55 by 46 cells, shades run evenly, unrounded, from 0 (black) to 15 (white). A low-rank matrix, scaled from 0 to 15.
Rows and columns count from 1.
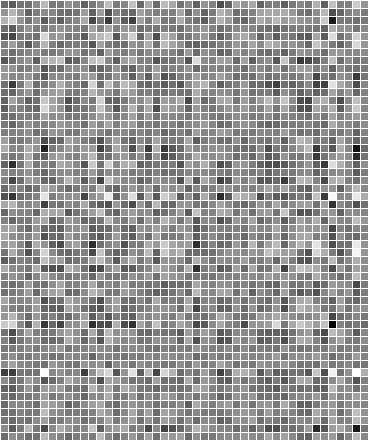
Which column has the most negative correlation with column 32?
25
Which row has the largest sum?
32
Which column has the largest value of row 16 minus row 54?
45
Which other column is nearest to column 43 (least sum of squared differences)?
9
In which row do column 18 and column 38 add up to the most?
41
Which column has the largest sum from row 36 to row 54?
14
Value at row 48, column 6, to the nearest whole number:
5
